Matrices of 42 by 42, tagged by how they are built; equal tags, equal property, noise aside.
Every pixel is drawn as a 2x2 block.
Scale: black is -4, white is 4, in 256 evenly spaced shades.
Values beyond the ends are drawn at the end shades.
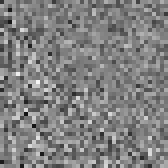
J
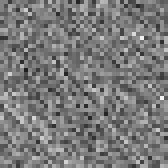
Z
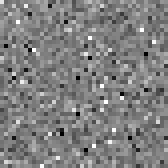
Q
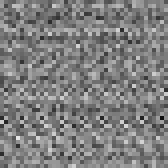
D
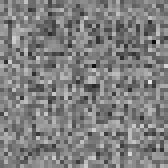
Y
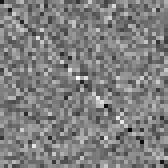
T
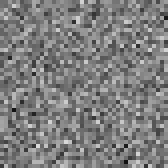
D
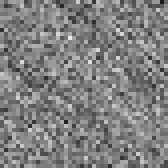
Z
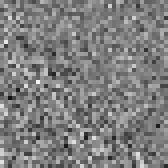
J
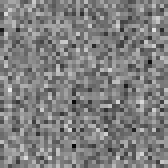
Y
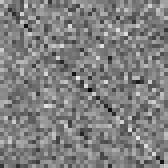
T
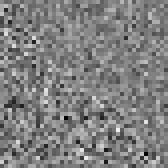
J
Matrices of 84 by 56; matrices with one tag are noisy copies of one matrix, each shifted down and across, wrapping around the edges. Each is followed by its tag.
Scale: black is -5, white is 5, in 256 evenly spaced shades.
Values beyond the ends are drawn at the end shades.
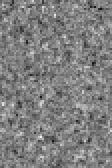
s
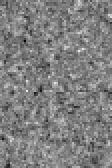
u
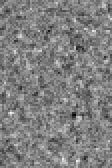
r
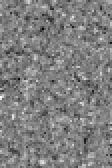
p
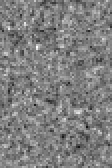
p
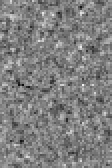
s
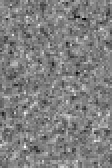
s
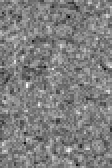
p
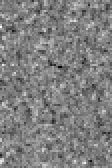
s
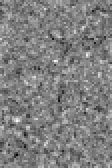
p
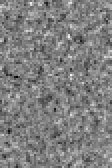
s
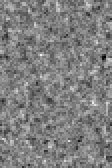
r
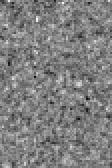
p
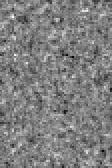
s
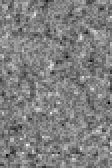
u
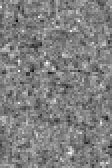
u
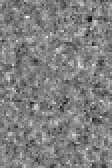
r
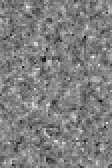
r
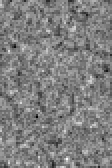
u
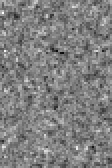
s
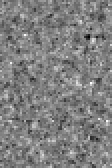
r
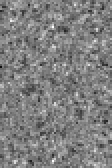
s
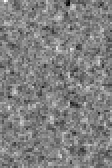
r
